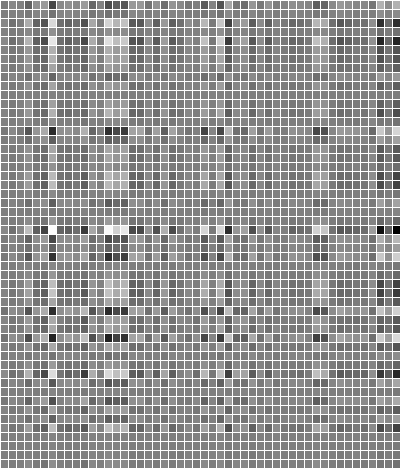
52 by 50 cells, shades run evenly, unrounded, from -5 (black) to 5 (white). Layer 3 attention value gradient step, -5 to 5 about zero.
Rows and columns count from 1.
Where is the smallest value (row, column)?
26, 50
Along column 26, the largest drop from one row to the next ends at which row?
27
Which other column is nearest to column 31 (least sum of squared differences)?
30
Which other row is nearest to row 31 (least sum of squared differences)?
25
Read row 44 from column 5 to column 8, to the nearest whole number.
0 0 0 0
